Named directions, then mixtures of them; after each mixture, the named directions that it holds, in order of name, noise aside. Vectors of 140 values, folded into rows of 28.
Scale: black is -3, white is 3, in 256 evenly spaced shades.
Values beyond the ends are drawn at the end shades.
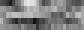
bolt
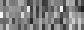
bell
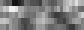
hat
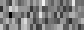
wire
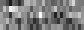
bolt, hat, wire.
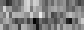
bolt, wire.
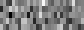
wire.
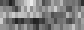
bolt.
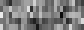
bell, bolt, wire.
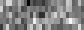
bell, bolt, wire.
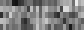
bell, hat, wire.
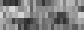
bell, bolt, hat.
